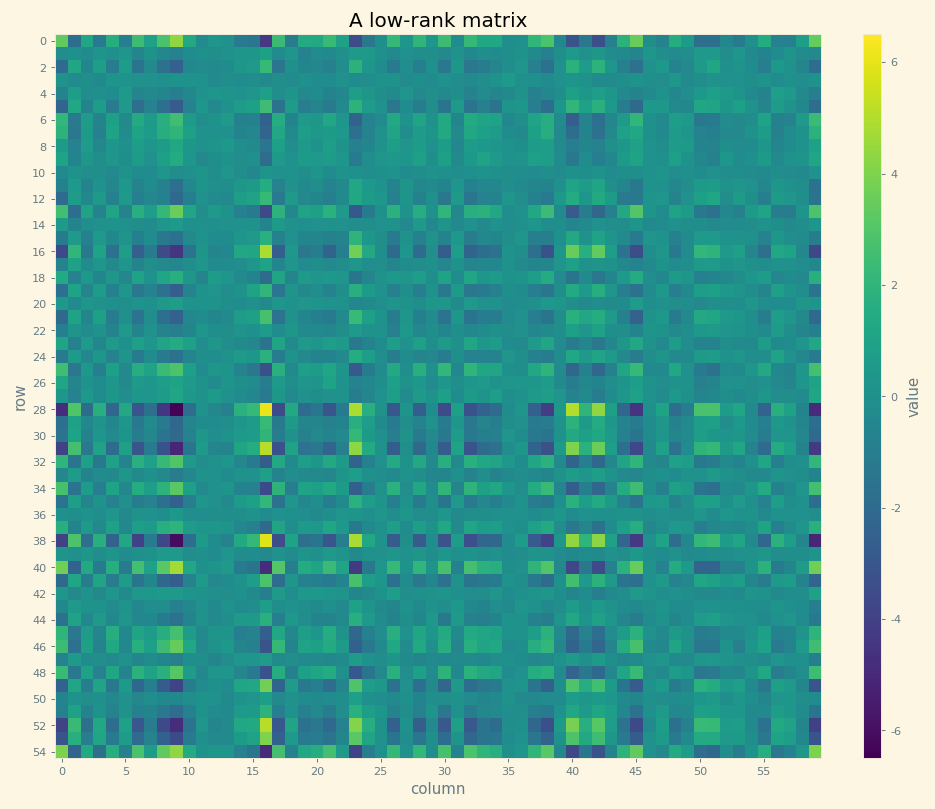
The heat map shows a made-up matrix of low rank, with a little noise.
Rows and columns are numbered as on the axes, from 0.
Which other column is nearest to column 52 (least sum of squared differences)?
47
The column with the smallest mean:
9
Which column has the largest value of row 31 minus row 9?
16
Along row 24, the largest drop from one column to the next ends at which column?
17
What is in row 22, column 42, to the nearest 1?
1
